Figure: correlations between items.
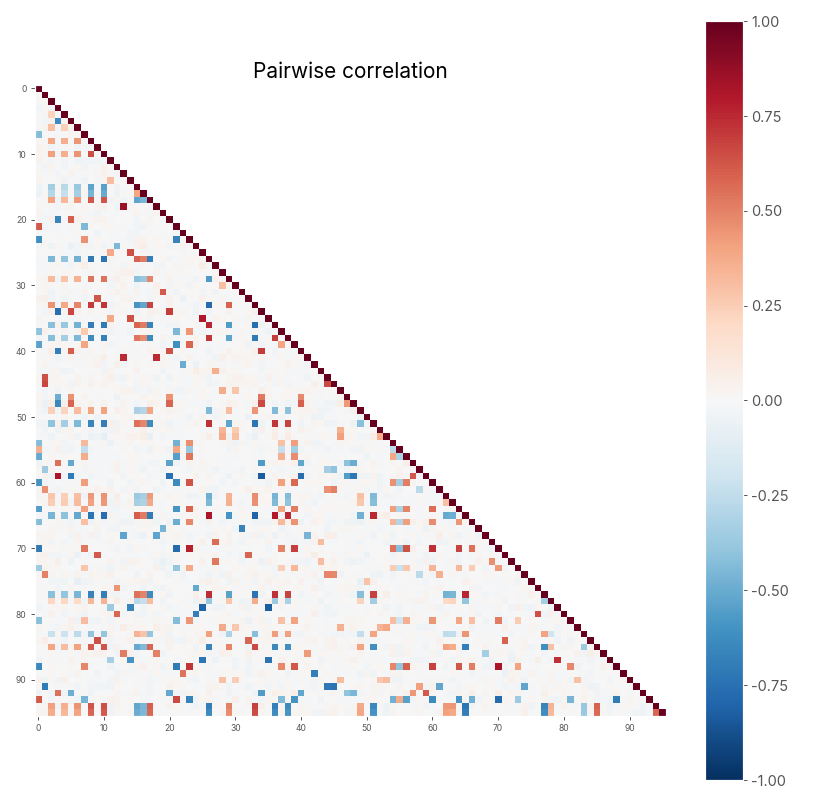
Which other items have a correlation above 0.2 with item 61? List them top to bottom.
1, 44, 45, 74
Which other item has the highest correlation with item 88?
70
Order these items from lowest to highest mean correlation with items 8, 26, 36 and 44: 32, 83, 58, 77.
58, 32, 83, 77
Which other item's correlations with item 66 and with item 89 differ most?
42
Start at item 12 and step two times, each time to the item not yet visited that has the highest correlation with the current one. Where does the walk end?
76
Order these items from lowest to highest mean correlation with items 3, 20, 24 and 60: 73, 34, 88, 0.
0, 34, 73, 88
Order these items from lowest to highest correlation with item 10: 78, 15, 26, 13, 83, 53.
26, 15, 83, 53, 13, 78
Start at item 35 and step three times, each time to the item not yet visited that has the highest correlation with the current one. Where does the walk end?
11
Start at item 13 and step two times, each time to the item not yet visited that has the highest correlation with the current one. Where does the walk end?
41
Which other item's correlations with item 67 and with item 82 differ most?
31
